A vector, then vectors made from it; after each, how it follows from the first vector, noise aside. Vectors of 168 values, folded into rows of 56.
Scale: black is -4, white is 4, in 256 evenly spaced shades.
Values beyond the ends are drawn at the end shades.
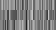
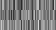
wrapped around.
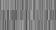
shrunk.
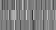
negated, partly zeroed.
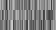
wrapped around.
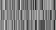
wrapped around.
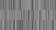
wrapped around, shrunk.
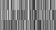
wrapped around, negated.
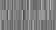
reversed, negated, shrunk.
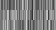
negated.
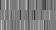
wrapped around, partly zeroed.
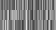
negated.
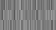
wrapped around, shrunk.
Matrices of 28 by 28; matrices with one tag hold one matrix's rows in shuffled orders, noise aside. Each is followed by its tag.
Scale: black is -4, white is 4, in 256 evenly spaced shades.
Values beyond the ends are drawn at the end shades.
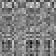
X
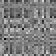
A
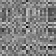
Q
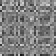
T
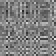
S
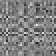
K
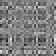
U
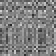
U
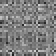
U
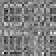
A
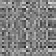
Q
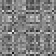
X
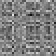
X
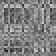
A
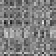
A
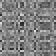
T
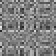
T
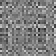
U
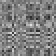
X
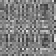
S
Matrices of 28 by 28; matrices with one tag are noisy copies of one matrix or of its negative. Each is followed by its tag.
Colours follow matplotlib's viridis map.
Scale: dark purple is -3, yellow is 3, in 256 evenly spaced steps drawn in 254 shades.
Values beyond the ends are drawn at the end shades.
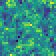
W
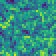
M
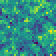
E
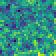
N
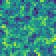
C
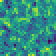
C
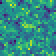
W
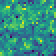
N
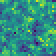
E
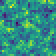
W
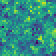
E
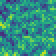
M
